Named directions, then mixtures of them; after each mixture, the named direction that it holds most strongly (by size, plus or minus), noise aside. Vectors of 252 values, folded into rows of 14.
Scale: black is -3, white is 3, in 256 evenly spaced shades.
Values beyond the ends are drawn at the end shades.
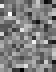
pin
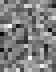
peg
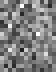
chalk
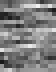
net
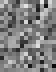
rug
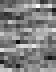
net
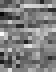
net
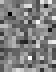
rug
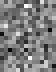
peg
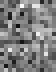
chalk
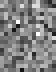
chalk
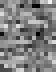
net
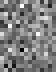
chalk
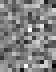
pin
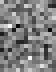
peg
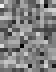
rug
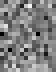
chalk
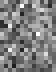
chalk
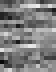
net
